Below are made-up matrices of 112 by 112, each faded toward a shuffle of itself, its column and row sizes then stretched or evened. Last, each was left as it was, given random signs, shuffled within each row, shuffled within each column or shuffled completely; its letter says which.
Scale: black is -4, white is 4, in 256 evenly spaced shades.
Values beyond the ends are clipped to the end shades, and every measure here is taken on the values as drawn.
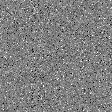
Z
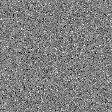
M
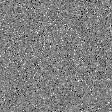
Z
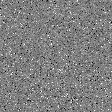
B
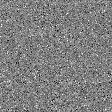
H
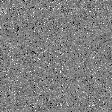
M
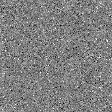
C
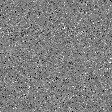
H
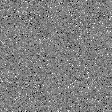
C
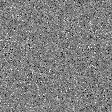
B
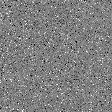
B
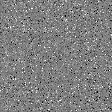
M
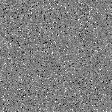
C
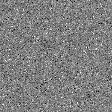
H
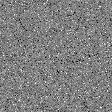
H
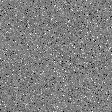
B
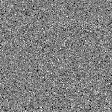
C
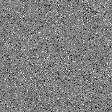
M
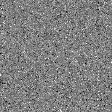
Z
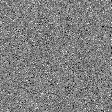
Z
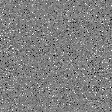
C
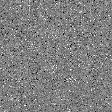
C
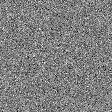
B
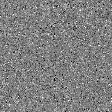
C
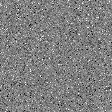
Z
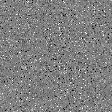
C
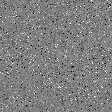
H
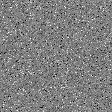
B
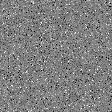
Z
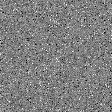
Z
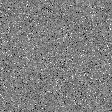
B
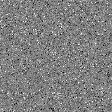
C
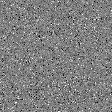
M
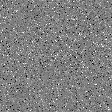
H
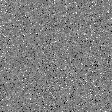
Z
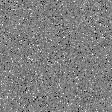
H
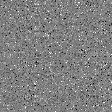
C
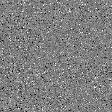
M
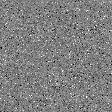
H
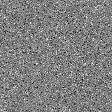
H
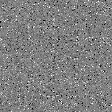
C
